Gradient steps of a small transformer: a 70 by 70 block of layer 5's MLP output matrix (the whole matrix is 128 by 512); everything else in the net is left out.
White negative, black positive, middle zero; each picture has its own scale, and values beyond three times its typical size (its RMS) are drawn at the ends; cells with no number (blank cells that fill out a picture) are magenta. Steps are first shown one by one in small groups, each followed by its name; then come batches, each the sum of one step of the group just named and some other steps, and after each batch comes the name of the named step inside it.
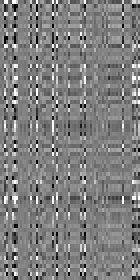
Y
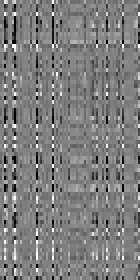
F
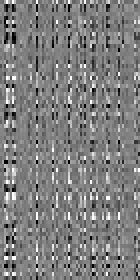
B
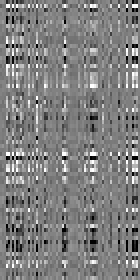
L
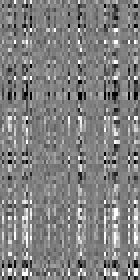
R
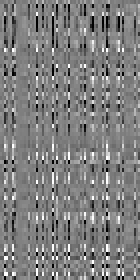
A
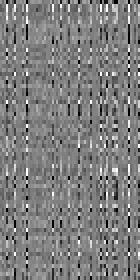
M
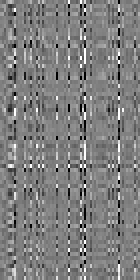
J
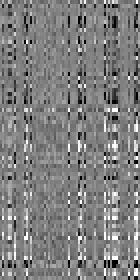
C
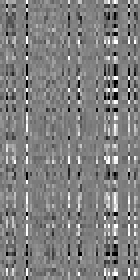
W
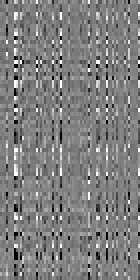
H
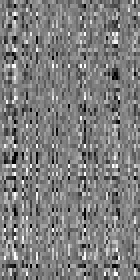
M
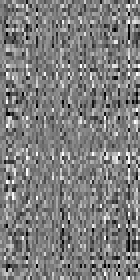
B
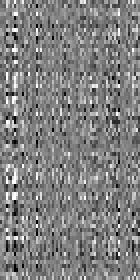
B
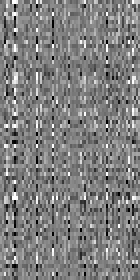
Y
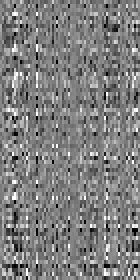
A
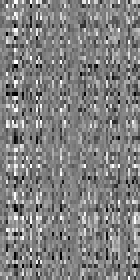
H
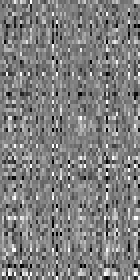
R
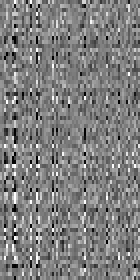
M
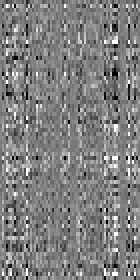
L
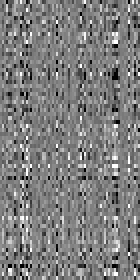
M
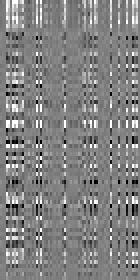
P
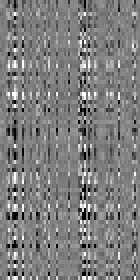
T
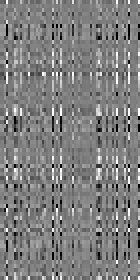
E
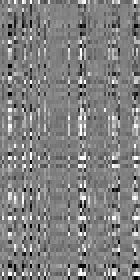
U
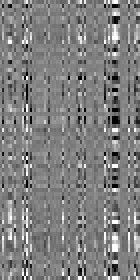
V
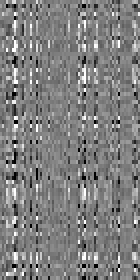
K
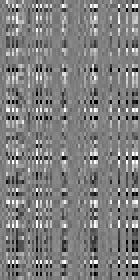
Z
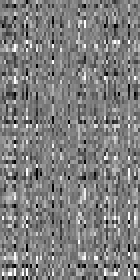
K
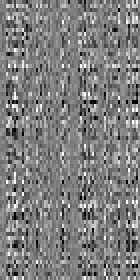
T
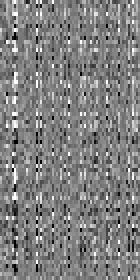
P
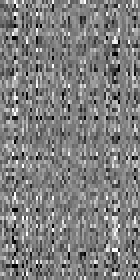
Z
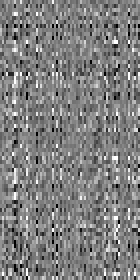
E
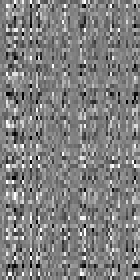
U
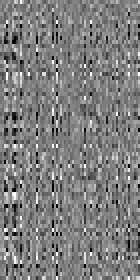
E
